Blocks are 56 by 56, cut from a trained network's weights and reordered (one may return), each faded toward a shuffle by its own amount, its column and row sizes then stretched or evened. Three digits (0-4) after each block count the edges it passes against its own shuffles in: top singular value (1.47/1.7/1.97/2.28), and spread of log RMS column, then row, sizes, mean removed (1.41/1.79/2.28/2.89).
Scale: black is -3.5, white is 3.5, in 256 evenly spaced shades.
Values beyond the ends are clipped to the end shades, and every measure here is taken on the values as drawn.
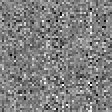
1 3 1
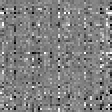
2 4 3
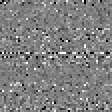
2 0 3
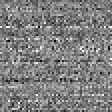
1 1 3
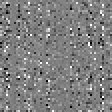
1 4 1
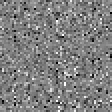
0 2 1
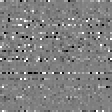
0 0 4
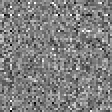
3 2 1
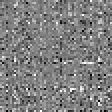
1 4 3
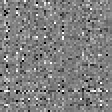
1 3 1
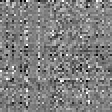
0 4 3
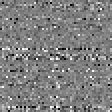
2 0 4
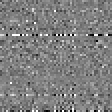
4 1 3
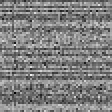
4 0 0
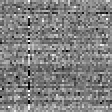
3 2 0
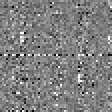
2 3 2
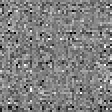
0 3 2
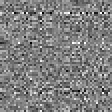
4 2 2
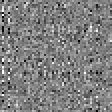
2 3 0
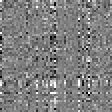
4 4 2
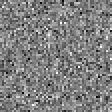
1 1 0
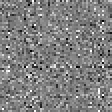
2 3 1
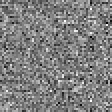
1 2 0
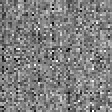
1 3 1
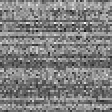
4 1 0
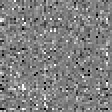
2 3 1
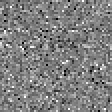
0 0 0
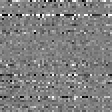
2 0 4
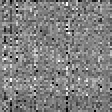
1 4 0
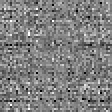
1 3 2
